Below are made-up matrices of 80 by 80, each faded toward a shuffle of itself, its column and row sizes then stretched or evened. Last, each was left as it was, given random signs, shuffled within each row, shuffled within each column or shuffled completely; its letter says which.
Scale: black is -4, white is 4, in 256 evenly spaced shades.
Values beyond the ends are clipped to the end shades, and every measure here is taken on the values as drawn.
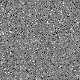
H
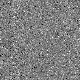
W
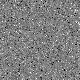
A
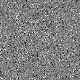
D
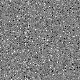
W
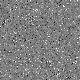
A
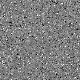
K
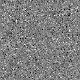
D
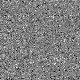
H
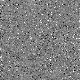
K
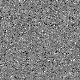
H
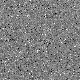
H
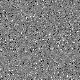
K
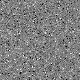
W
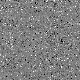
K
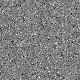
A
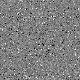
D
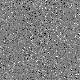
W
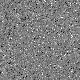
A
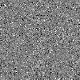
D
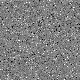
A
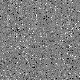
D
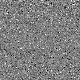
H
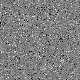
H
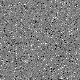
K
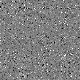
D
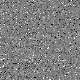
K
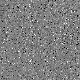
K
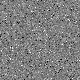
A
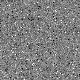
W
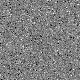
A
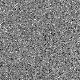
W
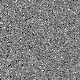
W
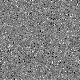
H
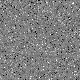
A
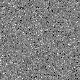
W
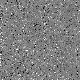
W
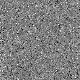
W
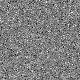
A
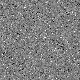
A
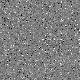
K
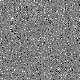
D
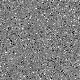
H
